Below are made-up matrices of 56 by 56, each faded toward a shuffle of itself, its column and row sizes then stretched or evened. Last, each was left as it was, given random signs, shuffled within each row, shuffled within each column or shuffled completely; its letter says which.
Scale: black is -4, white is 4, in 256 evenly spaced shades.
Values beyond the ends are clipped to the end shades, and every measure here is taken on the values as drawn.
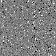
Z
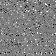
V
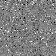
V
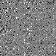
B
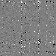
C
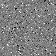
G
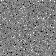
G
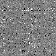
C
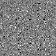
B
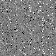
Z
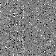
Z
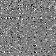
B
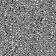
Z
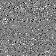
V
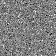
G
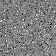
G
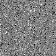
Z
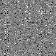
B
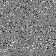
V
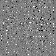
B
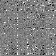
C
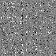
B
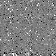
B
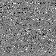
V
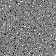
G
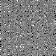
B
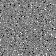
G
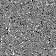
G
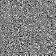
B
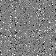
Z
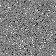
G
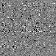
C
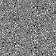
Z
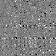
C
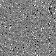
Z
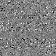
V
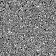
G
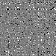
C
